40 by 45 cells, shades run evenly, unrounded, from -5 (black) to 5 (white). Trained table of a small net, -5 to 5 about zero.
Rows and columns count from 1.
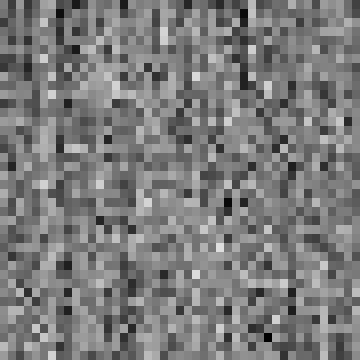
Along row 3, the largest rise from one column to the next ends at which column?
32
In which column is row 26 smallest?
17
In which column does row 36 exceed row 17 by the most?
35
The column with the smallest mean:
8
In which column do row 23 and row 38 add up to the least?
29
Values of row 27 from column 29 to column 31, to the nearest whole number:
-3 0 1
